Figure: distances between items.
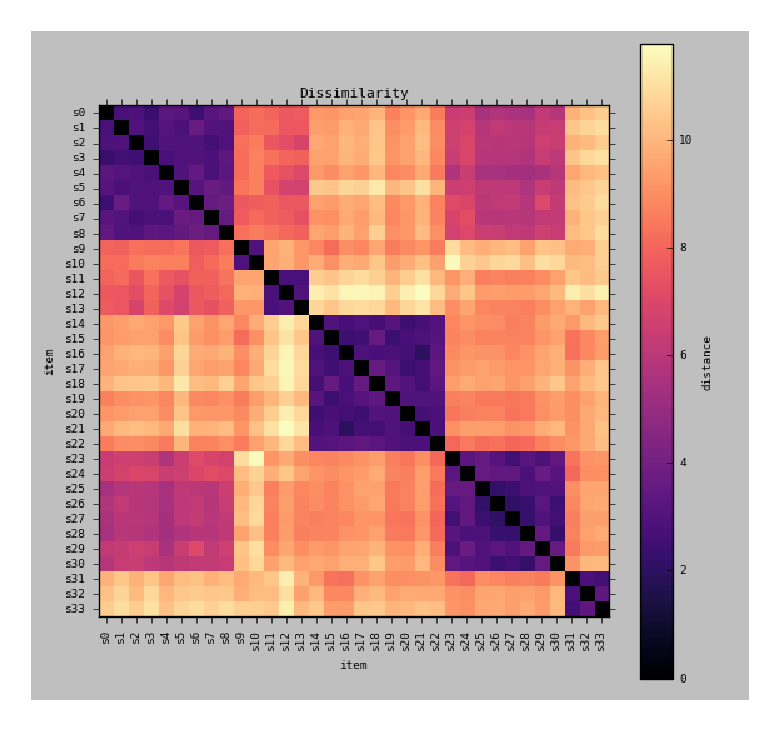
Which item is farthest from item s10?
s23
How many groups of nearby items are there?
6
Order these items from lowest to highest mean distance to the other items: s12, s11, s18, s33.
s18, s11, s12, s33
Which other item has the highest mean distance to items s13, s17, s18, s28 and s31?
s10
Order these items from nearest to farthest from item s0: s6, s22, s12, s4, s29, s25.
s6, s4, s25, s29, s12, s22
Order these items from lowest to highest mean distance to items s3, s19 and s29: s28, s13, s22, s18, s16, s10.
s28, s22, s16, s18, s13, s10
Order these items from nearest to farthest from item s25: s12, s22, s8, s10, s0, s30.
s30, s0, s8, s22, s12, s10
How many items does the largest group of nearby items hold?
9
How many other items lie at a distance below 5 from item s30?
7
